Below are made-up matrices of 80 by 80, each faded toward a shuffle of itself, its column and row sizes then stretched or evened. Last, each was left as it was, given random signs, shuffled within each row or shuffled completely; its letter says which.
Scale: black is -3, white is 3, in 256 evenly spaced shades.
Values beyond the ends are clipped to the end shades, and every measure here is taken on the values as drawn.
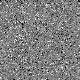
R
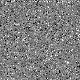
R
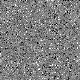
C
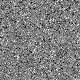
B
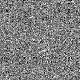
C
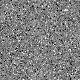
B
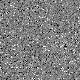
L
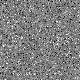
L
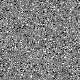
R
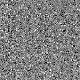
C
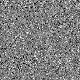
L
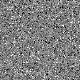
R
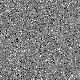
L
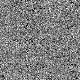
R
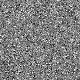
L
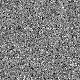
L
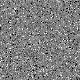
R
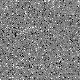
R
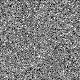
B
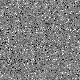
L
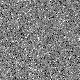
B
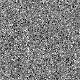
R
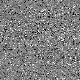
C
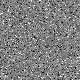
B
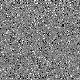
C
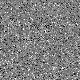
L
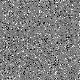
R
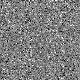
R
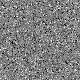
B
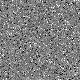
B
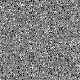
C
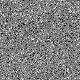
L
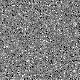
R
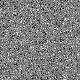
R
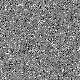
L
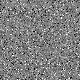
L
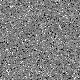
B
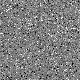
B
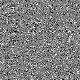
C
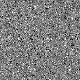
C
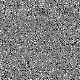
C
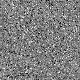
B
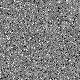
B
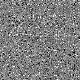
R
